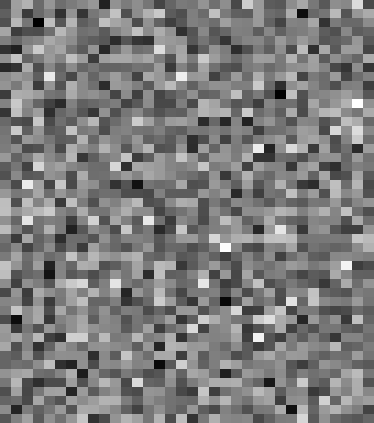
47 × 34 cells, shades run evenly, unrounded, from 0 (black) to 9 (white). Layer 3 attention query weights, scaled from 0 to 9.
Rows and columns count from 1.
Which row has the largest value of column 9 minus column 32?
25
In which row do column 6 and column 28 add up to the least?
2
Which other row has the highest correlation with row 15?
12
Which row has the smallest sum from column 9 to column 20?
5
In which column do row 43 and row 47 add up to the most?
28
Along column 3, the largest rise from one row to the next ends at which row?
21
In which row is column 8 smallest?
42
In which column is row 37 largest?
18
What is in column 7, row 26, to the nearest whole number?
1
